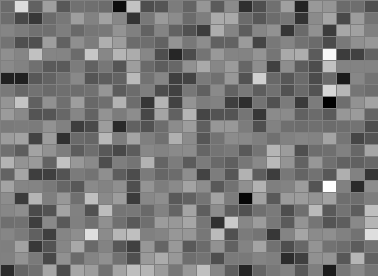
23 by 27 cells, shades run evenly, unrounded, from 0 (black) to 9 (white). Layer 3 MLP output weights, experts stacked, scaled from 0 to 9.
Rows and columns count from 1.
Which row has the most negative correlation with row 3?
16
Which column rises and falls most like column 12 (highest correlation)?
26
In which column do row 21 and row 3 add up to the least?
21
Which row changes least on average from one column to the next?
13
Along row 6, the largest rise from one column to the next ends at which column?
24
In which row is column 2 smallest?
7
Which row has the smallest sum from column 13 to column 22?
9
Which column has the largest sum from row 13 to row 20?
27
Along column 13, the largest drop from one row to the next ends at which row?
5
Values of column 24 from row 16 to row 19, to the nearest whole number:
9 6 3 3
